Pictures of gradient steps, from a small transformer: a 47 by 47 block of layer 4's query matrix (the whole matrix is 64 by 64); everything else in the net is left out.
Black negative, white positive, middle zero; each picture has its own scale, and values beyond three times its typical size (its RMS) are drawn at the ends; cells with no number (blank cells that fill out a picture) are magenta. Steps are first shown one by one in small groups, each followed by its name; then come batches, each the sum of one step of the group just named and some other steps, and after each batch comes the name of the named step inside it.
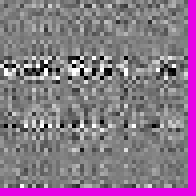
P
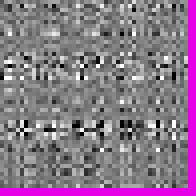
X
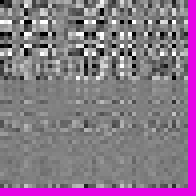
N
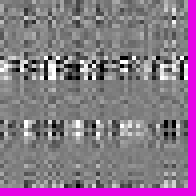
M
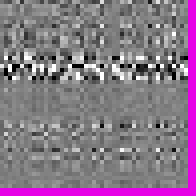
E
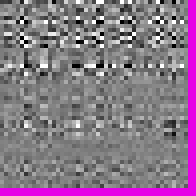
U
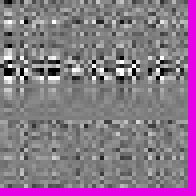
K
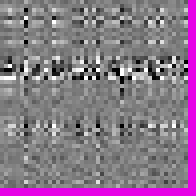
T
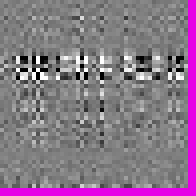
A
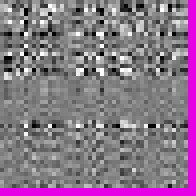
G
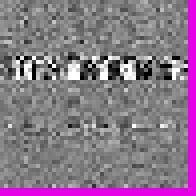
T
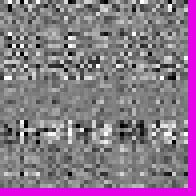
X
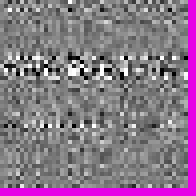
P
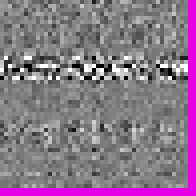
E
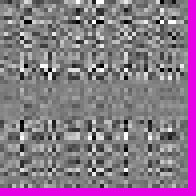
U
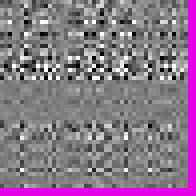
N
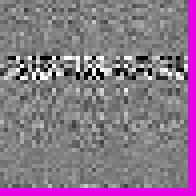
A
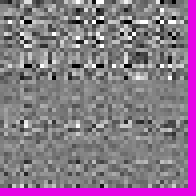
U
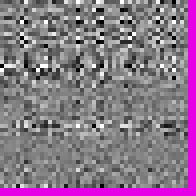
U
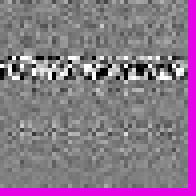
E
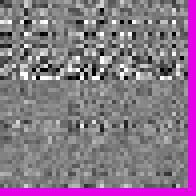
N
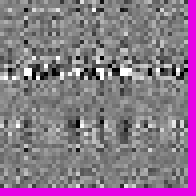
T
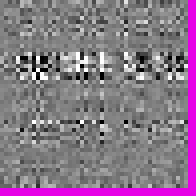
A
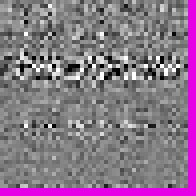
G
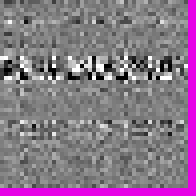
K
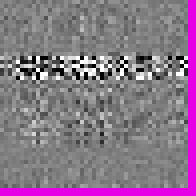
A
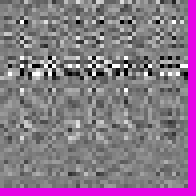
U
